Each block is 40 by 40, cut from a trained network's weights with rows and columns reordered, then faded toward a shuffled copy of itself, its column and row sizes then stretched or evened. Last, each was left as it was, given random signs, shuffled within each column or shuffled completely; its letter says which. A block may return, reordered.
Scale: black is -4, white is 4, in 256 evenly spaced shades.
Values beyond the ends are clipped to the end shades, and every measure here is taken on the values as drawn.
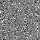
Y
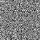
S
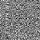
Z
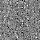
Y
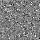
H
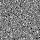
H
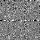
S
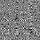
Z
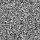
Y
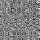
Z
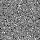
H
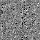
Y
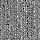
Y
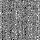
Y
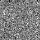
Y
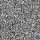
H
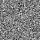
Y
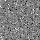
H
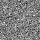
H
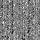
Y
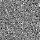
S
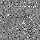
S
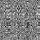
Z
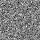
H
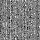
Y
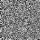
S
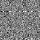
S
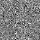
S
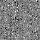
Y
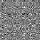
Z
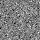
H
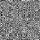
Z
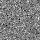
H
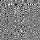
Z
